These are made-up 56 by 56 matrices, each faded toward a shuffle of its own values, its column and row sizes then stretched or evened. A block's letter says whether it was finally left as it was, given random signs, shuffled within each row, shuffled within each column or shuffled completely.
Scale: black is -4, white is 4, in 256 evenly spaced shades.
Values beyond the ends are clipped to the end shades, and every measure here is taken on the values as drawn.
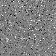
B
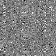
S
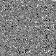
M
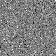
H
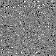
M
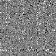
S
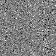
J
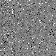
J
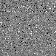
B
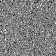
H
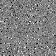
B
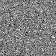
H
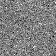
H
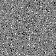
J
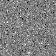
J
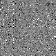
M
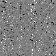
J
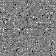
M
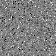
J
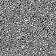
J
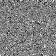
B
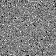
B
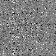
M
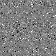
B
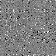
S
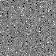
J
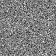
H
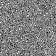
H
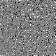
M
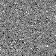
J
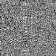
S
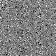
J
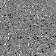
M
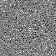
J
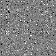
M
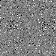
M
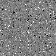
J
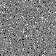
J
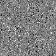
J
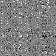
S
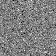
H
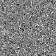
J
